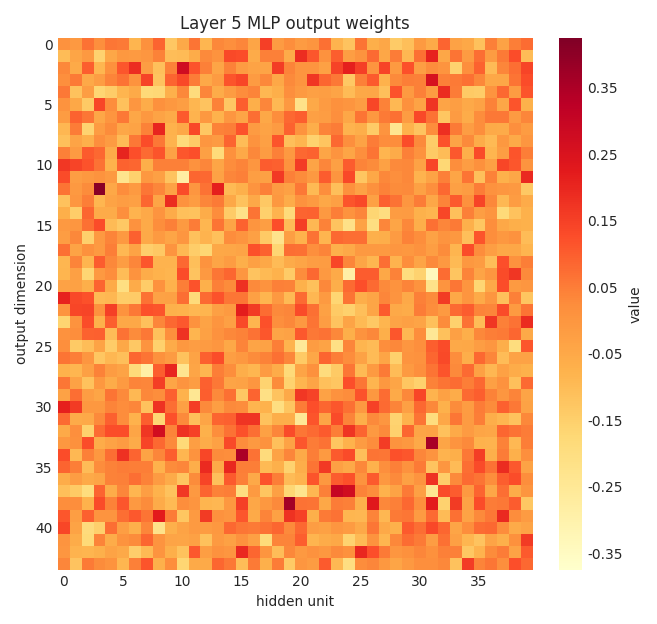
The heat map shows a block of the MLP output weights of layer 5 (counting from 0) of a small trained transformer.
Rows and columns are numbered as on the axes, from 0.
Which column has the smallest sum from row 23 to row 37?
19
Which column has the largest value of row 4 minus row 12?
39
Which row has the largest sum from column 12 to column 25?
32
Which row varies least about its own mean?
6
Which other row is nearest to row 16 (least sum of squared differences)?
18
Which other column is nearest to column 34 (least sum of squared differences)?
4
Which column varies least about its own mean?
36
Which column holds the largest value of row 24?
10
